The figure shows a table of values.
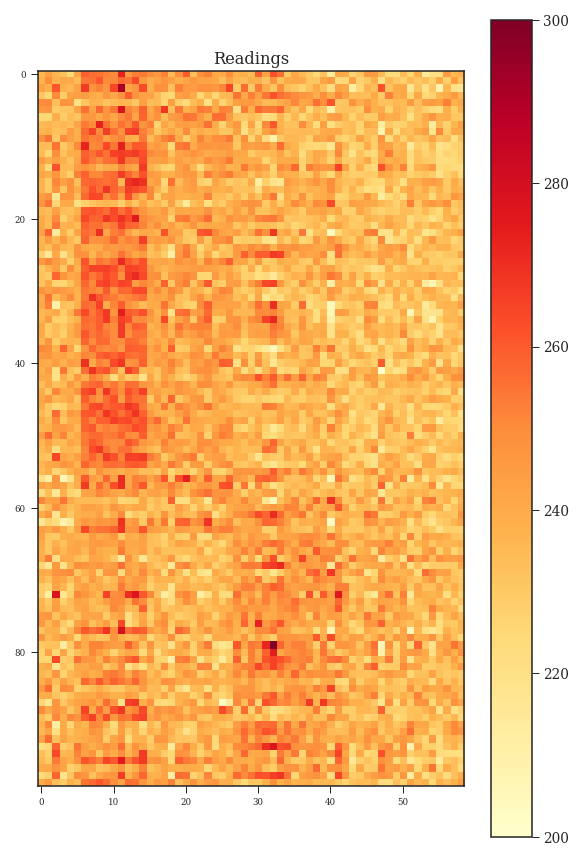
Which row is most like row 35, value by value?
36
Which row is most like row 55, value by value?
86
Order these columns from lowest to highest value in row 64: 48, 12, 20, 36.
20, 48, 12, 36
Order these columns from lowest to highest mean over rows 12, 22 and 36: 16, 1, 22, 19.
16, 1, 19, 22
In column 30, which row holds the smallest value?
15
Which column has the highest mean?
11
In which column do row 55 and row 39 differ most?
32
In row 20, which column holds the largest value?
13
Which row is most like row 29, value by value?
34
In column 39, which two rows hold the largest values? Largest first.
87, 72
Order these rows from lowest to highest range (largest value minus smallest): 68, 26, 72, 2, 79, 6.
6, 26, 68, 72, 2, 79
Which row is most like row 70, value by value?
66
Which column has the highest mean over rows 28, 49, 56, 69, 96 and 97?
14
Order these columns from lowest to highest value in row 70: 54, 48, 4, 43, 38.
43, 4, 48, 54, 38
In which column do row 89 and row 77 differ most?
40
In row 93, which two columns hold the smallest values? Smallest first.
51, 18
